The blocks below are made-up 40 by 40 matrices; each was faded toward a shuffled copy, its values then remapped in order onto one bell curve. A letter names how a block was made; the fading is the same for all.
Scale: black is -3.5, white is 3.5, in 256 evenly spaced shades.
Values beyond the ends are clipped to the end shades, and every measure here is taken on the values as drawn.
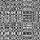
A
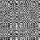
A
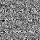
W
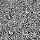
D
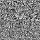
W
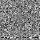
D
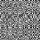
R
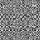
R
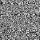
D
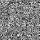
D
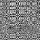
A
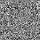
D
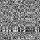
R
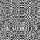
A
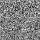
W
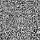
D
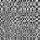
A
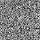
D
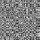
R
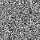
D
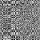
A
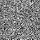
D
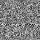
W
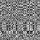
A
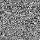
W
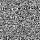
W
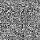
D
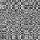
A
